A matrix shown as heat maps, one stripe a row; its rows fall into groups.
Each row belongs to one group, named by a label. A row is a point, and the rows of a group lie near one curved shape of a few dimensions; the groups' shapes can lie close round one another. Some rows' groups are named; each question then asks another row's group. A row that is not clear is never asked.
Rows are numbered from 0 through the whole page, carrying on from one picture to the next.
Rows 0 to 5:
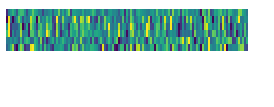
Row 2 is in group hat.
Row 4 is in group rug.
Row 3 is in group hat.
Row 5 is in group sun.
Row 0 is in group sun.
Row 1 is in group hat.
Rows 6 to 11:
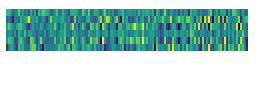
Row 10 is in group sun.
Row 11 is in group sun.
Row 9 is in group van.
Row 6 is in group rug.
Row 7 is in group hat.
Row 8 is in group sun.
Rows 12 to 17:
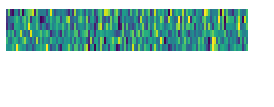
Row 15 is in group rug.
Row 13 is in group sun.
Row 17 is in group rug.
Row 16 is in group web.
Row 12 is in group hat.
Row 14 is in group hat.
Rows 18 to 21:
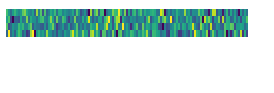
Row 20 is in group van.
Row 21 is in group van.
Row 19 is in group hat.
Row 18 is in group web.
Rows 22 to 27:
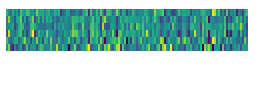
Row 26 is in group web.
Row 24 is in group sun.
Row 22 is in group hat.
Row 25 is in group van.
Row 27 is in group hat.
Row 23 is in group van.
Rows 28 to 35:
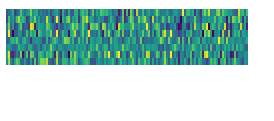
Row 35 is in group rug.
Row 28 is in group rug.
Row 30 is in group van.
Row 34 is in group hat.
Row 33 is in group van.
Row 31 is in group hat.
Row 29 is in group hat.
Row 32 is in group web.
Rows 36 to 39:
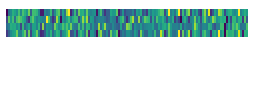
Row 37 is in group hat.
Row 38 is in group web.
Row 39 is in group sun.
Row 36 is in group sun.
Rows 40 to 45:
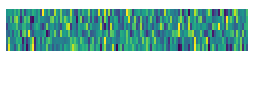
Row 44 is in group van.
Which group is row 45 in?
van
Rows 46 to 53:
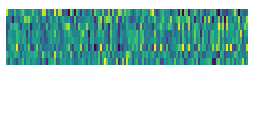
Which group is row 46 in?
web
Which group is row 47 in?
hat
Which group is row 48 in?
web
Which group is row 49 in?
sun
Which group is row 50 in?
sun
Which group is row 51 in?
rug
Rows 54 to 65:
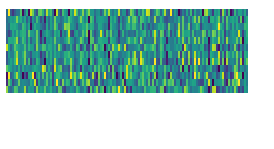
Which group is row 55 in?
sun
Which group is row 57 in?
hat
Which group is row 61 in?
sun
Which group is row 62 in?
web
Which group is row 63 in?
van
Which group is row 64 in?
hat
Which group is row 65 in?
web
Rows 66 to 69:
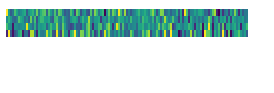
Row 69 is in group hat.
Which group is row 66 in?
web
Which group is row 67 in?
rug
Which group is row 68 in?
hat
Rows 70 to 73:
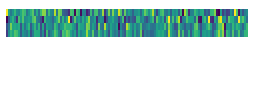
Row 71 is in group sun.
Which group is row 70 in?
web
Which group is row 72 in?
web
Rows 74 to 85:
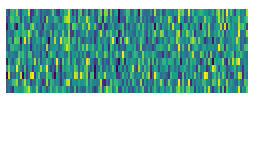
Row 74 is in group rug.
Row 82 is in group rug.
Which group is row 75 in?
web
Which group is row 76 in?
sun
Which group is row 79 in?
web
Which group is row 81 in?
hat
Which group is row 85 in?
hat
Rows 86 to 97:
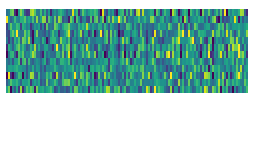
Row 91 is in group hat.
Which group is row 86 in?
sun
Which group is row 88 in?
web
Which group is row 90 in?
van
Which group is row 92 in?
sun
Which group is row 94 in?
sun
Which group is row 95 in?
hat
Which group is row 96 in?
web
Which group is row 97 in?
hat
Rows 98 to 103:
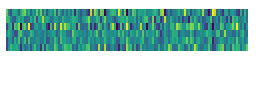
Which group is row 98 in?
web
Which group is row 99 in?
rug
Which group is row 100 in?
van
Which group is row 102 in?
van
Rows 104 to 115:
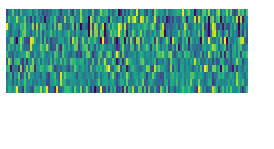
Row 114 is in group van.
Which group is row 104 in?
rug
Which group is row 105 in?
sun
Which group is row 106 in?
web
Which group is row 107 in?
web
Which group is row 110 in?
hat
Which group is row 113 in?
van
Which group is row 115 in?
rug
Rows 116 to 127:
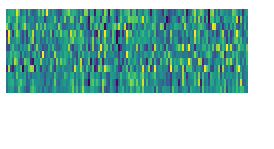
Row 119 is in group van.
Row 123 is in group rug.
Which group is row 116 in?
rug
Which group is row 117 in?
sun
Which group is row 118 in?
web
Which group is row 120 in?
van
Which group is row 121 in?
rug
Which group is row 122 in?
web
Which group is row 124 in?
hat
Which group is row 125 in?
sun
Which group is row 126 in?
sun
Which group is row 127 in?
sun
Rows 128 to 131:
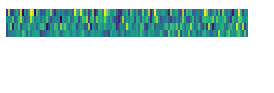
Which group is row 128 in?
hat
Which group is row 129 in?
rug
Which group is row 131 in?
sun
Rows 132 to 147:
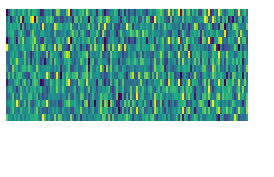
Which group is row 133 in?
hat
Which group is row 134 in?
web
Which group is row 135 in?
sun
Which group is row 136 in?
sun
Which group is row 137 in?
web
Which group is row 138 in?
web
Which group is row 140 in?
hat
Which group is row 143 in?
rug
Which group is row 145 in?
rug
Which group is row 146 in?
rug
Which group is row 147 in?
web
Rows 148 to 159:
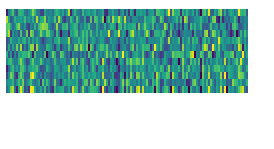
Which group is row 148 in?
sun
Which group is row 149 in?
web
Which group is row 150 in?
rug
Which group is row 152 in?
sun
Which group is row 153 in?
hat
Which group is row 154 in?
van
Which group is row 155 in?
sun
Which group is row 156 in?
sun
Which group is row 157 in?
sun
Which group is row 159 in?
sun
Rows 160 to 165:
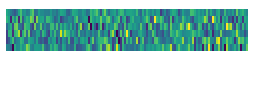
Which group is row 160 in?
van
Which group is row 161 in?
hat
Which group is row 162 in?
rug
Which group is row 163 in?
van
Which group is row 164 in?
rug
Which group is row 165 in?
hat
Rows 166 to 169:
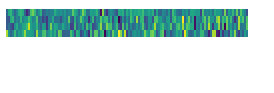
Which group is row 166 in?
sun
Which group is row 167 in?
rug
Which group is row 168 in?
hat
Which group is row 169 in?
web
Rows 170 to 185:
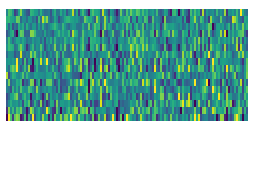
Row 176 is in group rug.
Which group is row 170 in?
sun
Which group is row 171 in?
rug
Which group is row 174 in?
sun
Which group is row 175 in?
sun
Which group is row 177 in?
rug
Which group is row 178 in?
rug
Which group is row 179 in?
hat
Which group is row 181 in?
hat
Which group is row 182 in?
web
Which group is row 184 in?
hat
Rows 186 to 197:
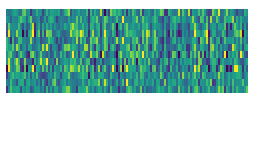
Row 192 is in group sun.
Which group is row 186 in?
web
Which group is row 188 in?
van
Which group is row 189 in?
van
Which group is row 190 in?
van
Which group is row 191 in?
rug
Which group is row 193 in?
rug
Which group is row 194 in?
van
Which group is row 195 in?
sun
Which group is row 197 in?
web
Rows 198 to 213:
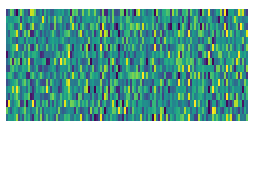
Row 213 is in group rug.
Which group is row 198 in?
sun
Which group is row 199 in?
web
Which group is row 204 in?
sun
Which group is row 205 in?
van
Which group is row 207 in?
sun
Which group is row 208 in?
web
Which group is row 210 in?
rug
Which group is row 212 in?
web
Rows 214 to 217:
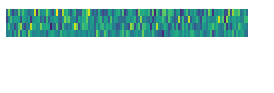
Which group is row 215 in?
web
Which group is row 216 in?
rug
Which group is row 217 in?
van
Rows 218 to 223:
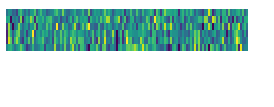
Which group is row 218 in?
rug
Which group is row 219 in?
hat
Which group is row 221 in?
van
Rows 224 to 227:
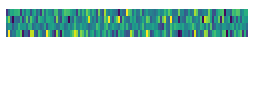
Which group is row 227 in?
hat
